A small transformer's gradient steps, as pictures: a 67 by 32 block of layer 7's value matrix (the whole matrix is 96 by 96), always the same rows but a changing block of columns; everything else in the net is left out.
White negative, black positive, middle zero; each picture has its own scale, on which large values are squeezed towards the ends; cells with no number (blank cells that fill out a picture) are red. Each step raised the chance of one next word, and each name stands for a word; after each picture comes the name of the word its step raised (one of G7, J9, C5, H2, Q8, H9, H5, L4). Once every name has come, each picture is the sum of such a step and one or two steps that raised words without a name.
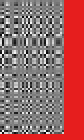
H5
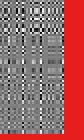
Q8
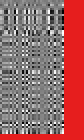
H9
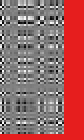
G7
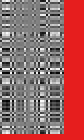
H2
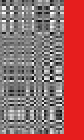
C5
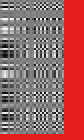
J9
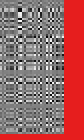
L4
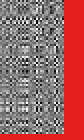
G7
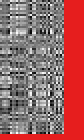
H2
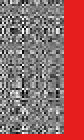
H5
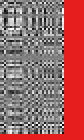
H9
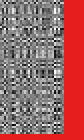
H9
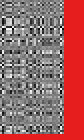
H5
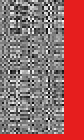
C5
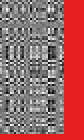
L4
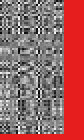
H2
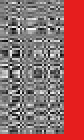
J9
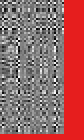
L4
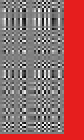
H9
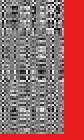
C5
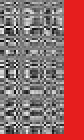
H9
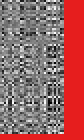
H2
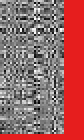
Q8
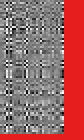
J9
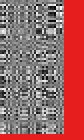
C5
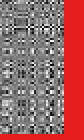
H2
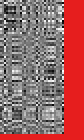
C5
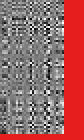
G7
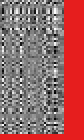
H9
